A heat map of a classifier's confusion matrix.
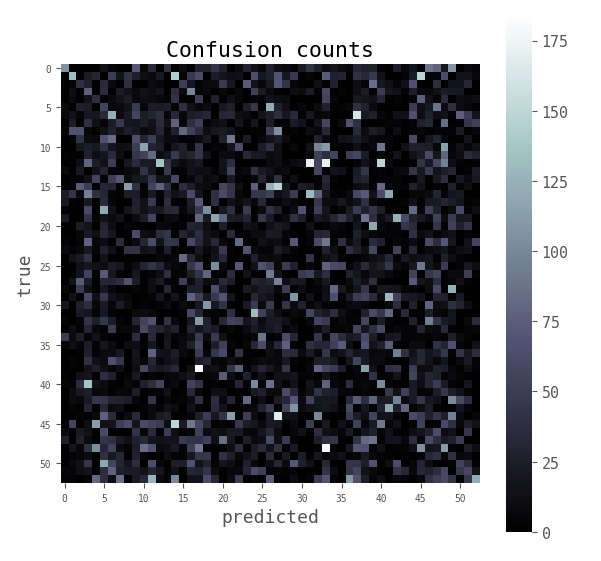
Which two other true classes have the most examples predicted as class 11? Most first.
52, 36
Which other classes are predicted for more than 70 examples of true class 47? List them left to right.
20, 38, 39
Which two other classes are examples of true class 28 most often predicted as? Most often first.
49, 34
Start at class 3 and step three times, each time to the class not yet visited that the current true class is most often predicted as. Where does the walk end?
24
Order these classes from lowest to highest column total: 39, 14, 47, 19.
19, 14, 39, 47
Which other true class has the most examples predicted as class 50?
6
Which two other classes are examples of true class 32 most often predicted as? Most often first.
17, 46
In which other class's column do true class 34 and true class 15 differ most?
27
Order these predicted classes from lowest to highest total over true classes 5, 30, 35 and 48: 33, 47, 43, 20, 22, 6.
43, 22, 6, 20, 47, 33
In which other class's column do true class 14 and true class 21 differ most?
7
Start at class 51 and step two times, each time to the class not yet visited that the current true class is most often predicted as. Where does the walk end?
37
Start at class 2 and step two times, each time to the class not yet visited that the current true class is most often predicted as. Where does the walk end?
20
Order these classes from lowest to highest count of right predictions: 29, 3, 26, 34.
34, 3, 26, 29
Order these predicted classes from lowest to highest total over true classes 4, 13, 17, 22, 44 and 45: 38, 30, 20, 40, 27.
30, 20, 38, 40, 27
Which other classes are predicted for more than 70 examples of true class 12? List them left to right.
3, 31, 33, 40, 48
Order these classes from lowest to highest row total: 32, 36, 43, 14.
14, 43, 36, 32
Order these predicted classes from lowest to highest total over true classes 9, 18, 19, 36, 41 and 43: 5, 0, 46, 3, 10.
0, 10, 46, 3, 5
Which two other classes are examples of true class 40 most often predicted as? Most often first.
3, 24
